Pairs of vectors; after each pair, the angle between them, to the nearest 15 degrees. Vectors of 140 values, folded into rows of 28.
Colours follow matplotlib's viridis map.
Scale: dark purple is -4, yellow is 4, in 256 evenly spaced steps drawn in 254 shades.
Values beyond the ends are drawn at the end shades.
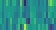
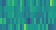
45 degrees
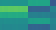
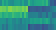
15 degrees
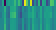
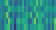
105 degrees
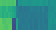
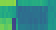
15 degrees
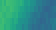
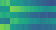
45 degrees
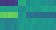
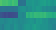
150 degrees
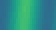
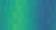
45 degrees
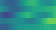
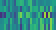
75 degrees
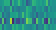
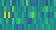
120 degrees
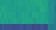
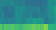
165 degrees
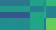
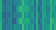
75 degrees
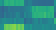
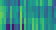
120 degrees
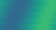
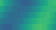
15 degrees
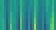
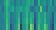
150 degrees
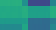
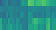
150 degrees
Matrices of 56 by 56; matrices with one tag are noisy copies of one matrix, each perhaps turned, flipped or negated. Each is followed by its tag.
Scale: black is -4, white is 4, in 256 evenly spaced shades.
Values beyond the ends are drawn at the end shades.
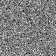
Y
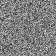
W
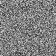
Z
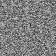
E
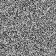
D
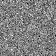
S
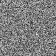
Y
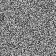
Z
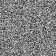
E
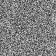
Z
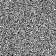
Y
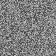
Y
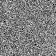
Z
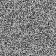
W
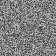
W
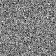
D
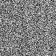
Y
